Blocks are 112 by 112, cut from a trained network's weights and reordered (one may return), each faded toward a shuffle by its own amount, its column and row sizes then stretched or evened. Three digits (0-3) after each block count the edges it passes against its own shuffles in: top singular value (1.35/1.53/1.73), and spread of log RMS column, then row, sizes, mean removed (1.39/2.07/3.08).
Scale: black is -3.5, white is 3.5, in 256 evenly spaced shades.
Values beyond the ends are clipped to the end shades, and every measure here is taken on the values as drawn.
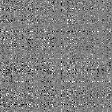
0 3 3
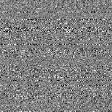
2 0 3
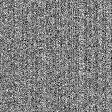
3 0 0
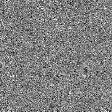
0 2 1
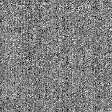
2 1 1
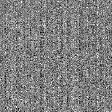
3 2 1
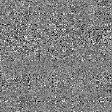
0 2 3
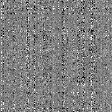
2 3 2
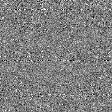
1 1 2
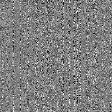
0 3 0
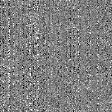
1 3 1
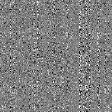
0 3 2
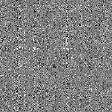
1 3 2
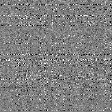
0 2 3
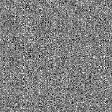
3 2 1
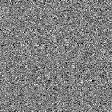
3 0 2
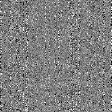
0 3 1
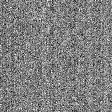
2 0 0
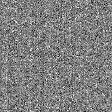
0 1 1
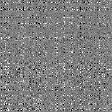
0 3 3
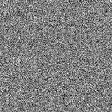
2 0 1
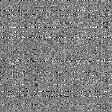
2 0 3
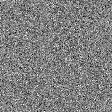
0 0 0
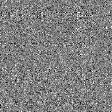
0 1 2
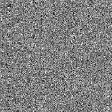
3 2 0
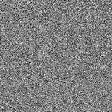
2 0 1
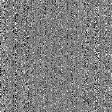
0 3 0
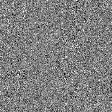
0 2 0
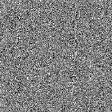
1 2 0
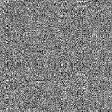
2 2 1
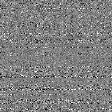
1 2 3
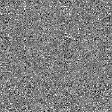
2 2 2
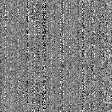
3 3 1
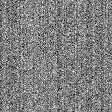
3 0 0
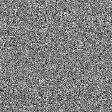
0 1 2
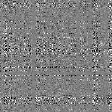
1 3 3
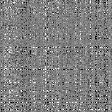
3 3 3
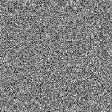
2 2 0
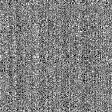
3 0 2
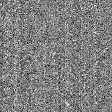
1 1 0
